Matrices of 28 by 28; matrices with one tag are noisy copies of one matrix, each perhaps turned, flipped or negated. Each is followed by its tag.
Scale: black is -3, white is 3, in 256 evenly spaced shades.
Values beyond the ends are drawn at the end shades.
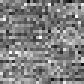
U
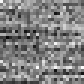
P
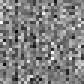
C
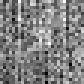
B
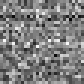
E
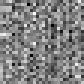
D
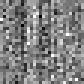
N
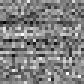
N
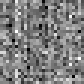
E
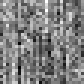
B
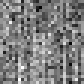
B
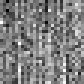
B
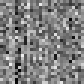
E
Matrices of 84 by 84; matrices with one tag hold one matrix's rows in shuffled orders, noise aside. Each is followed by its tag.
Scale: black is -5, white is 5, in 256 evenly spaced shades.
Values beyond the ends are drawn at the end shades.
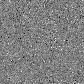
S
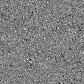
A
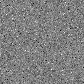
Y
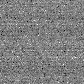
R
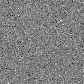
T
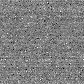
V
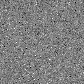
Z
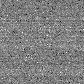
V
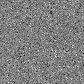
S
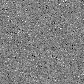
T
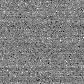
V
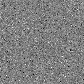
Y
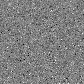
S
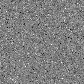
Y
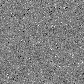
S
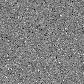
T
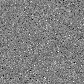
A
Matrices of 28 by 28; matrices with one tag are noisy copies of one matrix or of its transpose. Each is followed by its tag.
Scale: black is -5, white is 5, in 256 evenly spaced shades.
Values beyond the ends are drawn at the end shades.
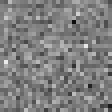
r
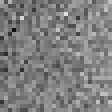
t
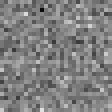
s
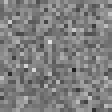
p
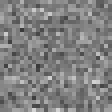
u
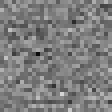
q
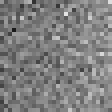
t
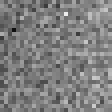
t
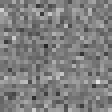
u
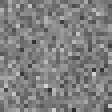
r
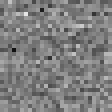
s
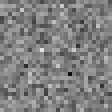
p
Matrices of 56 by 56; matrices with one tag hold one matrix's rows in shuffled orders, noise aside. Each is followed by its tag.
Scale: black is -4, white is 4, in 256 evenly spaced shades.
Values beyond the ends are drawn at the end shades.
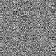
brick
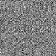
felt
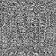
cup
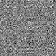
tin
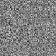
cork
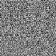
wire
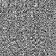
cup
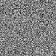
felt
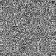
brick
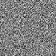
felt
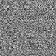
tin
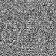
tin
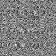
cup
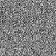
felt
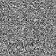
cup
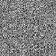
cup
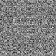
tin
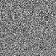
felt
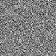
felt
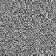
felt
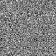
cork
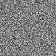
felt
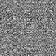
tin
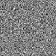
felt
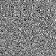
felt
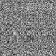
tin
